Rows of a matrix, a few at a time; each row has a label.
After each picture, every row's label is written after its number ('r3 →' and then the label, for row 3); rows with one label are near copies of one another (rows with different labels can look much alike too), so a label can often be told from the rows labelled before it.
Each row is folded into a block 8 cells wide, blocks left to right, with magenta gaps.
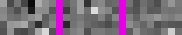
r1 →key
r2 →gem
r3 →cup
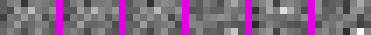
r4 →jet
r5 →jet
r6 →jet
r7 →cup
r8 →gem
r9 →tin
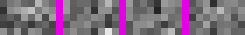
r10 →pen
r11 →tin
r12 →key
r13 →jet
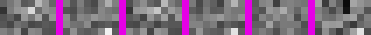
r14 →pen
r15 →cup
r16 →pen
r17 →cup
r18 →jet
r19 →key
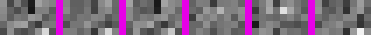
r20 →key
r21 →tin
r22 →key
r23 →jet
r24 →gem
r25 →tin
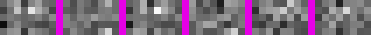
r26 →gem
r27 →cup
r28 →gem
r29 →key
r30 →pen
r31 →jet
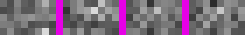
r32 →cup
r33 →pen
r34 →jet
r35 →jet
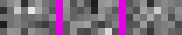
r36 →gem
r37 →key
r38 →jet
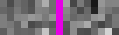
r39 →cup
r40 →key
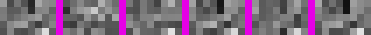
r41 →key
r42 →pen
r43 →cup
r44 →key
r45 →tin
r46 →key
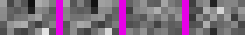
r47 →key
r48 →key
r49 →pen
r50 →jet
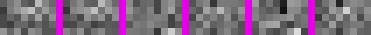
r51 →pen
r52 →pen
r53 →tin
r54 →jet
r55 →key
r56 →jet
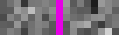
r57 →jet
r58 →key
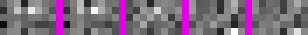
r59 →gem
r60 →gem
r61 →jet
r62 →tin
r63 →tin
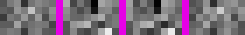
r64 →jet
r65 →key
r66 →key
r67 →jet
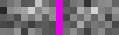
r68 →pen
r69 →jet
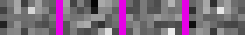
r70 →gem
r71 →key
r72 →cup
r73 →gem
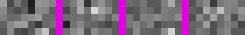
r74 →key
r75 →gem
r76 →cup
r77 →jet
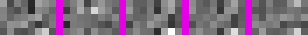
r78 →key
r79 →gem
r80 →tin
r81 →tin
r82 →cup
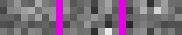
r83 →pen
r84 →tin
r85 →gem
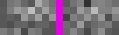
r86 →pen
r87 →jet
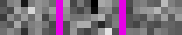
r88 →jet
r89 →key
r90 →pen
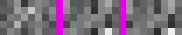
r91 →jet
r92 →tin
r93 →tin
